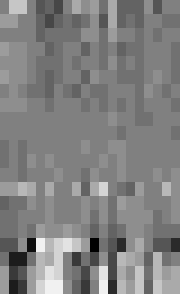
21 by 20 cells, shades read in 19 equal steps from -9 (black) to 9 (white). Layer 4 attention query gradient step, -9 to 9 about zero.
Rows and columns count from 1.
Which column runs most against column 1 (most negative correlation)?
10
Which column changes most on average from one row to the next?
9
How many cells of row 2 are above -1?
8
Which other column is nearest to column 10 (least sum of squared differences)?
17
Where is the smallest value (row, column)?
18, 11
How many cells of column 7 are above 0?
6
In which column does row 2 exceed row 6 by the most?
13
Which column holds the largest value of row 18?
5
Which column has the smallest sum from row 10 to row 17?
1
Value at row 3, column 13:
2
